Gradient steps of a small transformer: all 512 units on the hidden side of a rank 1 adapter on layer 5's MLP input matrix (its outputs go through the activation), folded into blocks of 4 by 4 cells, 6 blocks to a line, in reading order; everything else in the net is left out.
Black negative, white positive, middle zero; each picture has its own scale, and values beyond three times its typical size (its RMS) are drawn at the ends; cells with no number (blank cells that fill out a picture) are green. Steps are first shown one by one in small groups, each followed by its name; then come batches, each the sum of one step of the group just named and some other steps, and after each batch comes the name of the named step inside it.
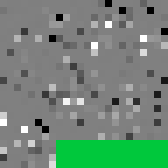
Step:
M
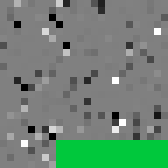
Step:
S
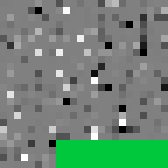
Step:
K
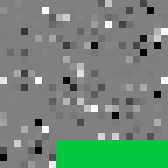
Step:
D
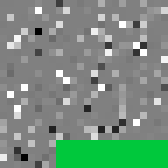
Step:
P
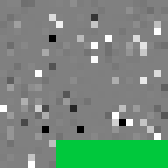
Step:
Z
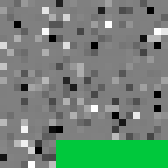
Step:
D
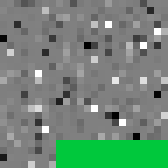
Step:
D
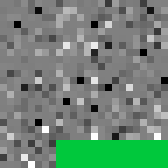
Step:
K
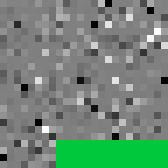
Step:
S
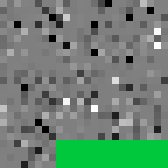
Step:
S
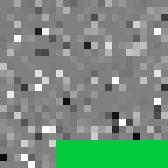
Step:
S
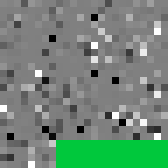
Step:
Z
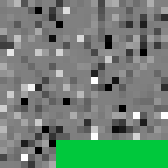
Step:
K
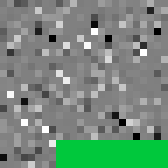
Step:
P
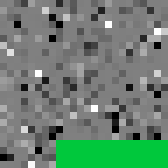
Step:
D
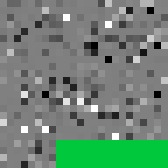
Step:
D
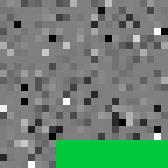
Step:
S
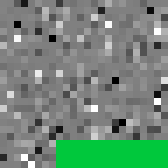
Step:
D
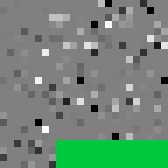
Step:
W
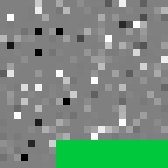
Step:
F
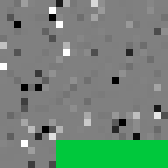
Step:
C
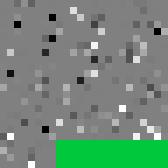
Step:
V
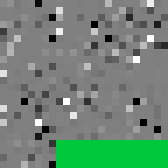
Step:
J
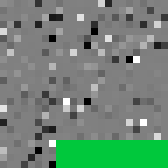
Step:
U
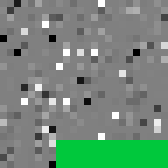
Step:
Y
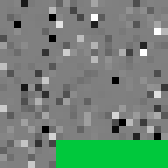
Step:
C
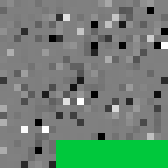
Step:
W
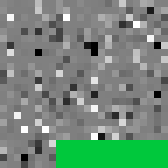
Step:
F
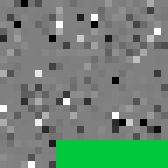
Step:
J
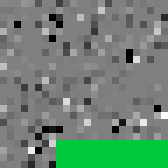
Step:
U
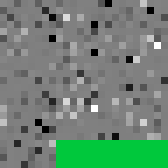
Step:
U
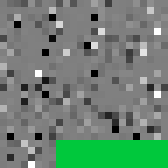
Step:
C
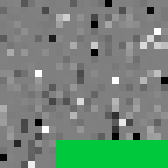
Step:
W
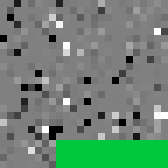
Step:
Y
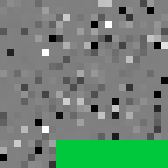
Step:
W
